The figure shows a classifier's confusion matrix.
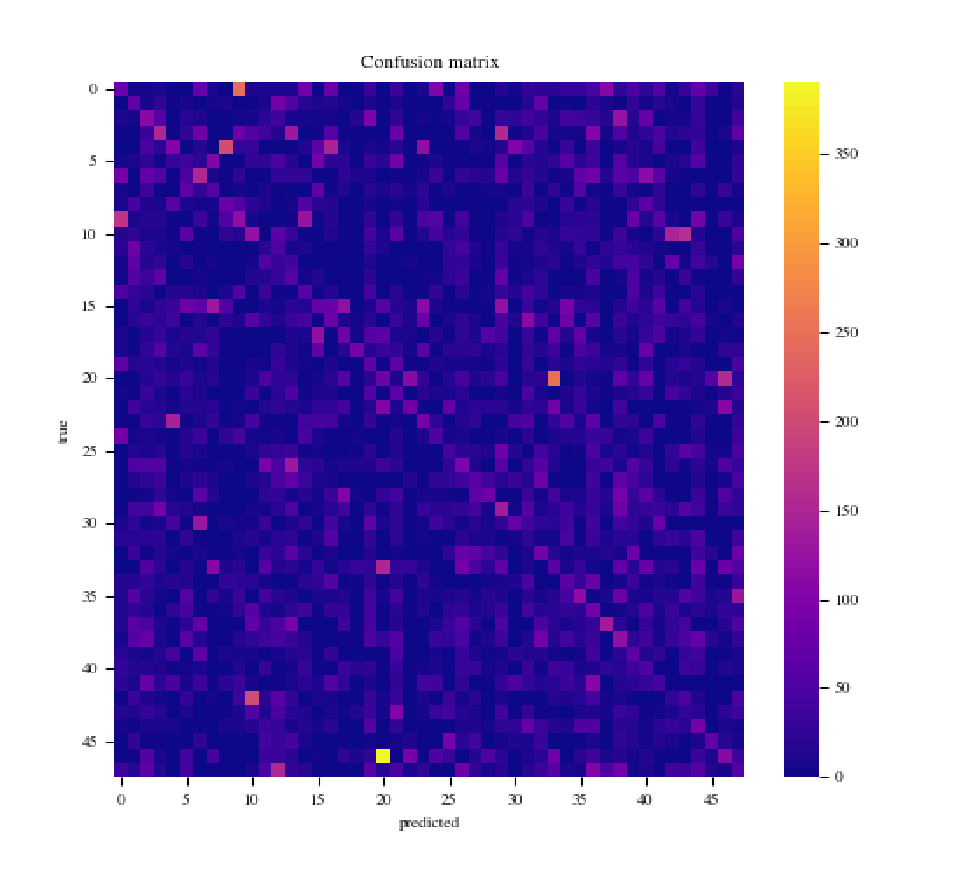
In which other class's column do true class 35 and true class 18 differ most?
47
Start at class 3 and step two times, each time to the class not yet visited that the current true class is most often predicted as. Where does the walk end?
38
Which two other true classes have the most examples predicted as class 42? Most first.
10, 12
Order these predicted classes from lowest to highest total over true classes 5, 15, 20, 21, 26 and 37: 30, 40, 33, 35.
30, 35, 40, 33
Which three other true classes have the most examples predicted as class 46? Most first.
20, 22, 33
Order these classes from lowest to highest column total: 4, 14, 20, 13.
4, 14, 20, 13
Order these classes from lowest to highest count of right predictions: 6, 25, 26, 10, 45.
25, 45, 26, 10, 6
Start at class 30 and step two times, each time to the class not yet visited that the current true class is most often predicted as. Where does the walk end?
40
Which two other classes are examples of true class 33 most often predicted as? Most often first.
20, 7
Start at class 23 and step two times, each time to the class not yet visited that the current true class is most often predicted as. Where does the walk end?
8
